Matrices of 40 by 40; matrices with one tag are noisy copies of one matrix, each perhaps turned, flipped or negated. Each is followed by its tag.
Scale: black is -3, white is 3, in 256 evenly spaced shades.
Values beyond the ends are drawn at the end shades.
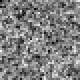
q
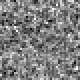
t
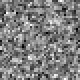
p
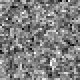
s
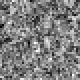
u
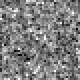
s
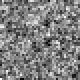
u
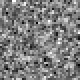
p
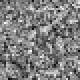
q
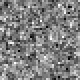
u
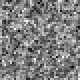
s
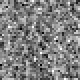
t
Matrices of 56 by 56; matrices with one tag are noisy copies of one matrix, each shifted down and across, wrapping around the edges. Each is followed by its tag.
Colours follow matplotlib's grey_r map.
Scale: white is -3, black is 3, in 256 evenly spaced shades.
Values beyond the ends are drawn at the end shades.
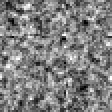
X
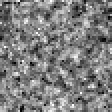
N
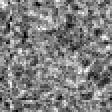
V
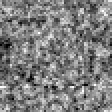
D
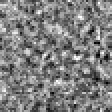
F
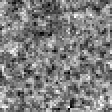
N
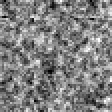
X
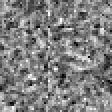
V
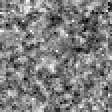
N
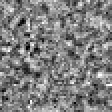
F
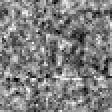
D
